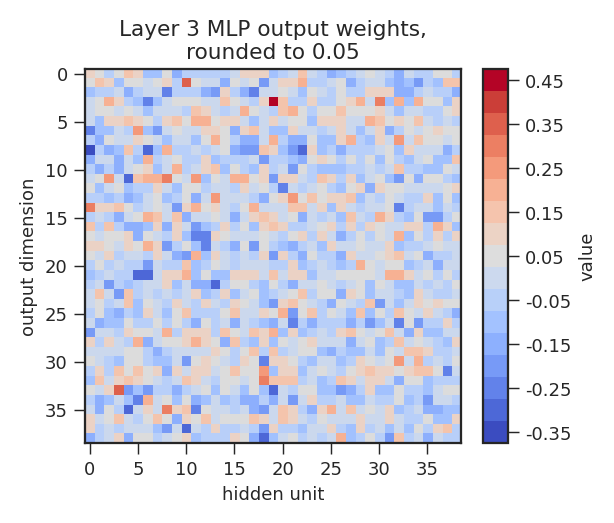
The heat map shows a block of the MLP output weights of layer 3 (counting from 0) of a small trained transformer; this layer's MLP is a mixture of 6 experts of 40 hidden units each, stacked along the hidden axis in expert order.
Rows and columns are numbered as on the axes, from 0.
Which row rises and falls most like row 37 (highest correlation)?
30
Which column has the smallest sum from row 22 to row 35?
37
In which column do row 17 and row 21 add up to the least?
5
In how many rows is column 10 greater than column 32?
19
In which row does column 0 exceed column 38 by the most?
14
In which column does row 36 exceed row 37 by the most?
10
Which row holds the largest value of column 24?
11
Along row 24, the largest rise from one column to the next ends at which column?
20
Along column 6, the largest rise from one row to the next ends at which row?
9
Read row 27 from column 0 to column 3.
-0.2 0 0 -0.05
